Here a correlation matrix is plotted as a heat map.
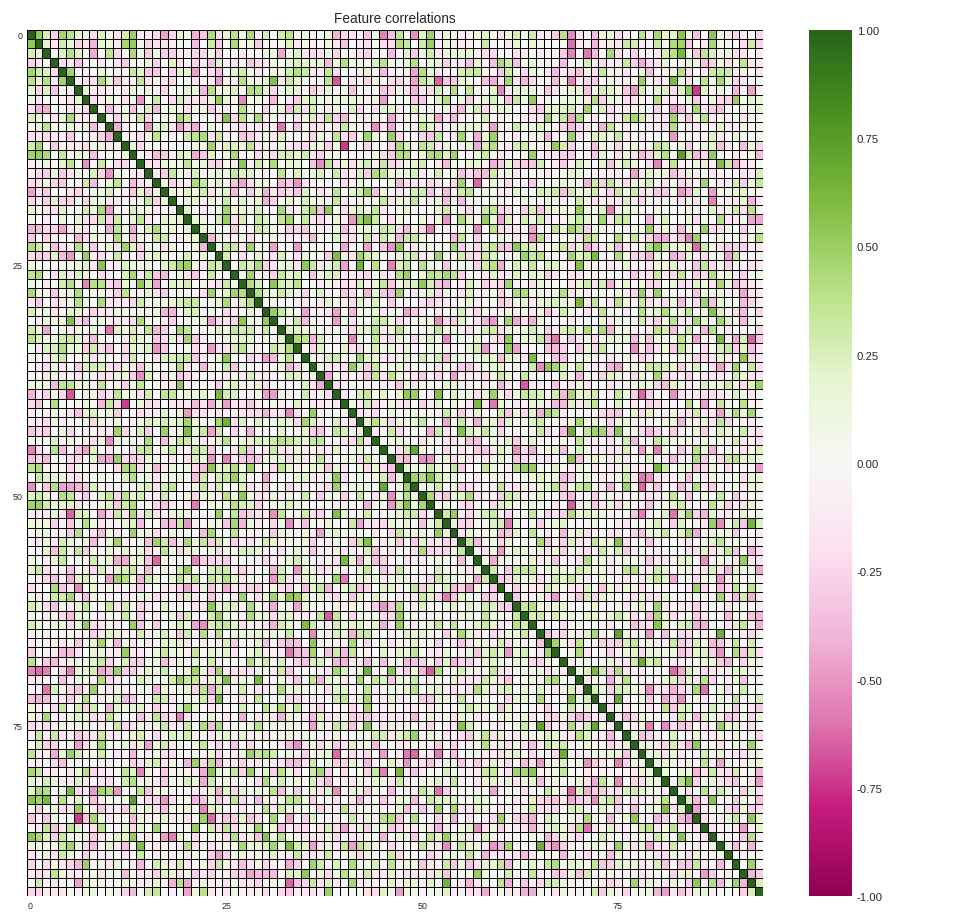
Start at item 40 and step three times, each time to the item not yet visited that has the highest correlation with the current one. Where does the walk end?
35
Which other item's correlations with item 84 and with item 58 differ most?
77
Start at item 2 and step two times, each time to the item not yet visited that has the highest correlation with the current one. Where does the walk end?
13
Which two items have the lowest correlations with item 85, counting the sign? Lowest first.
6, 23
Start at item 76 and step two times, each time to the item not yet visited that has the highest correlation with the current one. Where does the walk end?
45
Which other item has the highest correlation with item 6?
84
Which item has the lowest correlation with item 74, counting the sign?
19
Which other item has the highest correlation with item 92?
53
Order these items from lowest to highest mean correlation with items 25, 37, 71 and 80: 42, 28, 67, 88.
88, 67, 42, 28
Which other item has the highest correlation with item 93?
38
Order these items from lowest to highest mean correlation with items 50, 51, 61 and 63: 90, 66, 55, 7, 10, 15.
90, 7, 66, 15, 55, 10
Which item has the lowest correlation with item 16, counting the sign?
57
